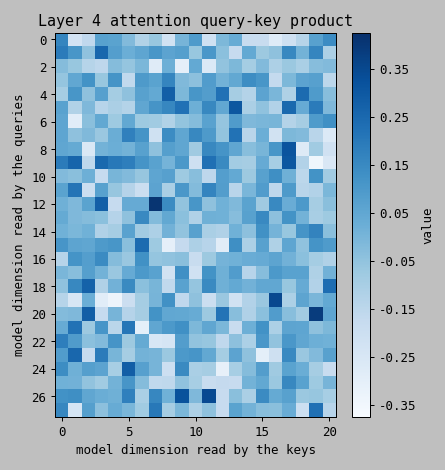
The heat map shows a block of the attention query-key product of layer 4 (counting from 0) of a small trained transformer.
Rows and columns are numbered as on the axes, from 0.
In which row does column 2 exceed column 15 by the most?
20
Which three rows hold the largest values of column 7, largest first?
12, 27, 26
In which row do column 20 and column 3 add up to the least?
7
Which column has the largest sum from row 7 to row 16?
17
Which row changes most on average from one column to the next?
9
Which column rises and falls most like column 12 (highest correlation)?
8
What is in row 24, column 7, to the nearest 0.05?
0
